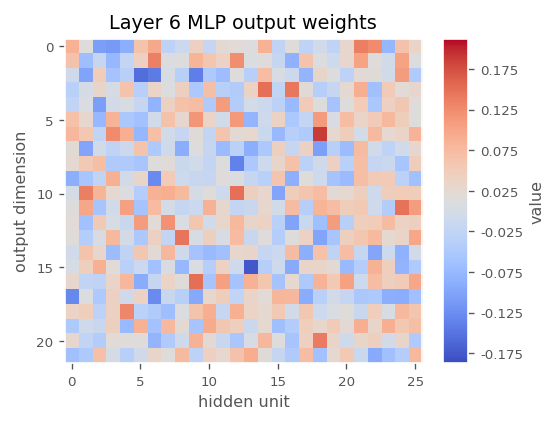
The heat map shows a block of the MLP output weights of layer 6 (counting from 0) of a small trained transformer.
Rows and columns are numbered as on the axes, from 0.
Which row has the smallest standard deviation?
18
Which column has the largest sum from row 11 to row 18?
25
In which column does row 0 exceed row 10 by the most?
22
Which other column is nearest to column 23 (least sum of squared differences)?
7
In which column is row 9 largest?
3
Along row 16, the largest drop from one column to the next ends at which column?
10
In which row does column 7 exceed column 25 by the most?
9
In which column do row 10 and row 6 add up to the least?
15
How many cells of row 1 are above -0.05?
23
